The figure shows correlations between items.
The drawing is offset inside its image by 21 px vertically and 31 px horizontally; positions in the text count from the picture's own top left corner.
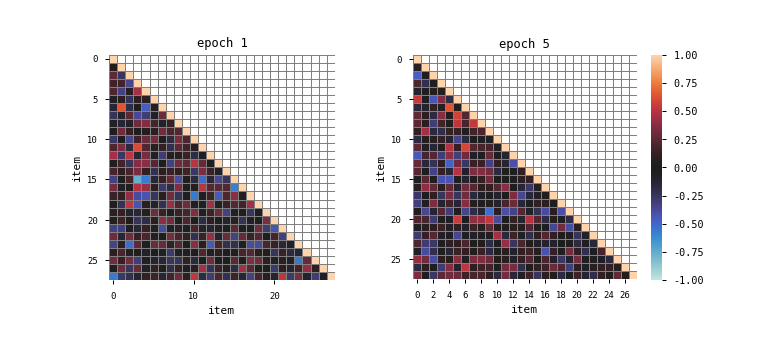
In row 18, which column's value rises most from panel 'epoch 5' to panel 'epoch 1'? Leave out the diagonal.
25
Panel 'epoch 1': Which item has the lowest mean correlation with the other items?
15
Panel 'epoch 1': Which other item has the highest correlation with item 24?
26
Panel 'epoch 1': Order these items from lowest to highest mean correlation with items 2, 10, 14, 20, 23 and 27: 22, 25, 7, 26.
25, 26, 22, 7
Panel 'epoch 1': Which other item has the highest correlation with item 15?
17
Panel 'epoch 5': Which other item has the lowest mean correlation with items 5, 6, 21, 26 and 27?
19
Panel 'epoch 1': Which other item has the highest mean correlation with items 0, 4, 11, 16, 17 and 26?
3
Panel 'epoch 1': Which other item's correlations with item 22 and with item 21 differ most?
27
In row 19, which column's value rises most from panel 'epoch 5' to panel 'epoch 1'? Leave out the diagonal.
9
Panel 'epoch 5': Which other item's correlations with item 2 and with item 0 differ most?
5
